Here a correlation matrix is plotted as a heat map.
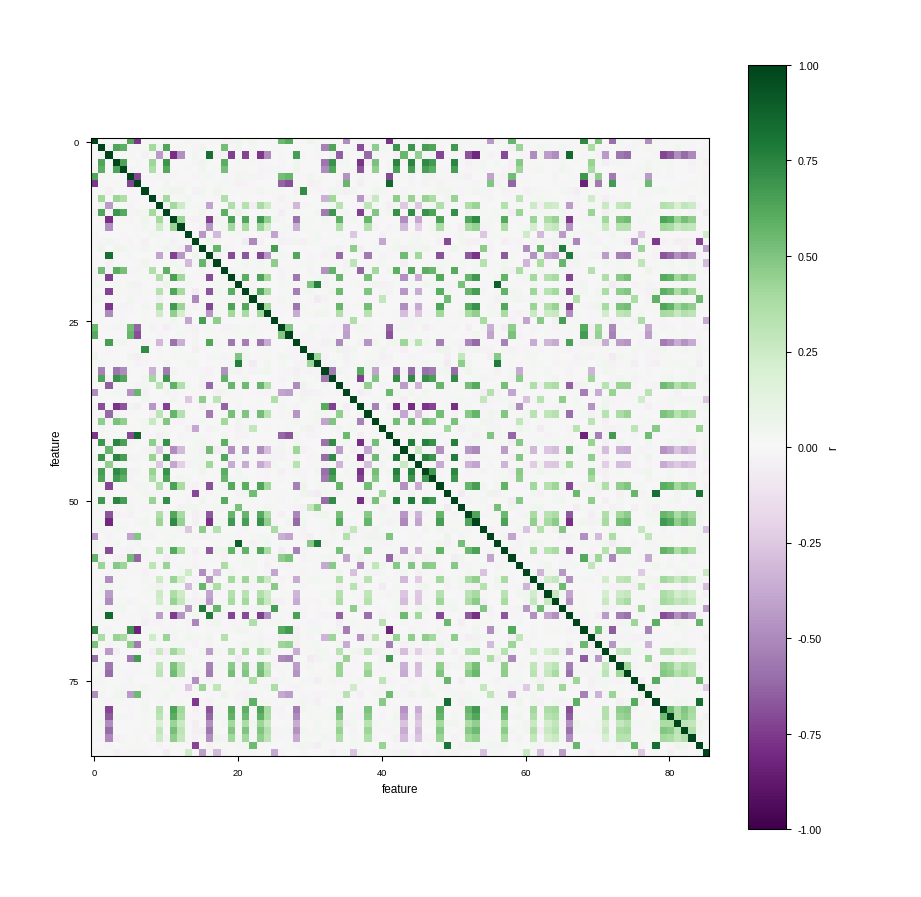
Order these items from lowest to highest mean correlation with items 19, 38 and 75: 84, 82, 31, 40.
31, 40, 84, 82
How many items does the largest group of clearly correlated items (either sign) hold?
30
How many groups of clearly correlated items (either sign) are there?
7
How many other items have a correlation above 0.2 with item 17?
7
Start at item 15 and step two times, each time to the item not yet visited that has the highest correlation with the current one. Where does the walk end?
25
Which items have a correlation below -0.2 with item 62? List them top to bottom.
13, 60, 85
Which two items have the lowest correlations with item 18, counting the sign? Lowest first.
37, 32
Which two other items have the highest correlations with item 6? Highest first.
41, 72
